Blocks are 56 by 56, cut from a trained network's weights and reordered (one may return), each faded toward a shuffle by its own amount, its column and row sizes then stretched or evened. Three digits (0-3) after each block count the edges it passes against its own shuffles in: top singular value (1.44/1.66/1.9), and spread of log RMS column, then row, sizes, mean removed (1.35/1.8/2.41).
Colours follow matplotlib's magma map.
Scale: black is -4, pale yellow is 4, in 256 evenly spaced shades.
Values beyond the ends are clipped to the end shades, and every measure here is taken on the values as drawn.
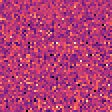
1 0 2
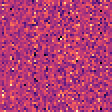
0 3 0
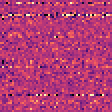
3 0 3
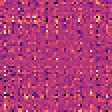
1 3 3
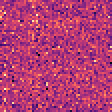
0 2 0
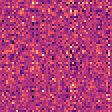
3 3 1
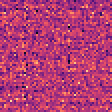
2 2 0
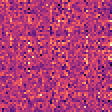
2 3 0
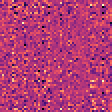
3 3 1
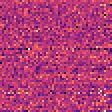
2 1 1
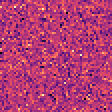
0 1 0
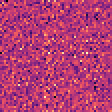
1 2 0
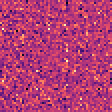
0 2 1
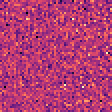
0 1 1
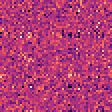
2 1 1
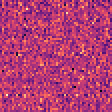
3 0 1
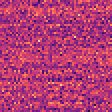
3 0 0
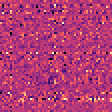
2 2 3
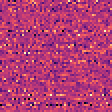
1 0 3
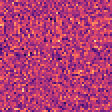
2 0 1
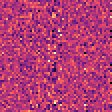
3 2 0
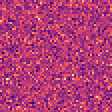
0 0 0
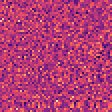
3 0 0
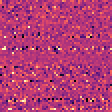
0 0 3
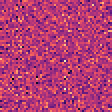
3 1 1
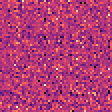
1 2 1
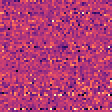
0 0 3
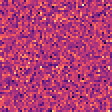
1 0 1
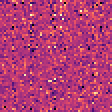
1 3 1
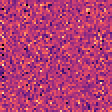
1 2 0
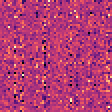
0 3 1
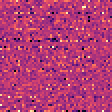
0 1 3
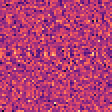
3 0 1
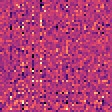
1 3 2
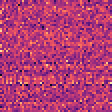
3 1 1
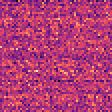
2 0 1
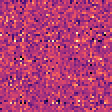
2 2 2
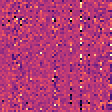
2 3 1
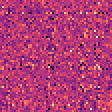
1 2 2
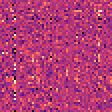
2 3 1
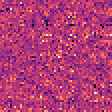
0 2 1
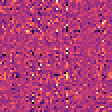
1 3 2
